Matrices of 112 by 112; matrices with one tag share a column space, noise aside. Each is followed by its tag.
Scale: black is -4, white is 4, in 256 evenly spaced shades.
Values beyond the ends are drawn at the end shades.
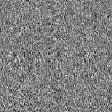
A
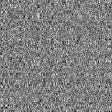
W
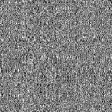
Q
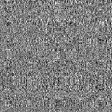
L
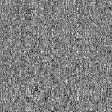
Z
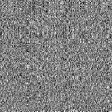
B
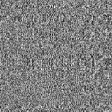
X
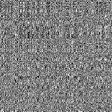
B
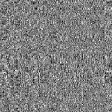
Q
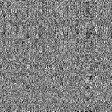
B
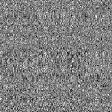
A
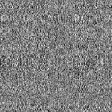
X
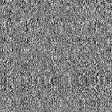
L
